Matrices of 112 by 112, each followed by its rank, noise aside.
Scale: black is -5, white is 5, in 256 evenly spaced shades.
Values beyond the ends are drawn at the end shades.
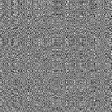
five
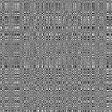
two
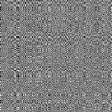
three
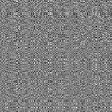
five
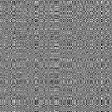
two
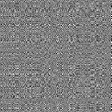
five
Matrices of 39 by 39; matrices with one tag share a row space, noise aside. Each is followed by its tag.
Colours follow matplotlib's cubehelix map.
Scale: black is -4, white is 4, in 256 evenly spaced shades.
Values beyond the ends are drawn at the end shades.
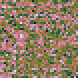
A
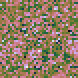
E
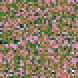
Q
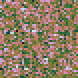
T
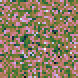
E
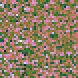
T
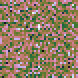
Q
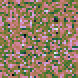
E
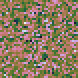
E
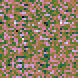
T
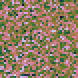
T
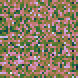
Q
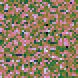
T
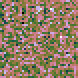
T
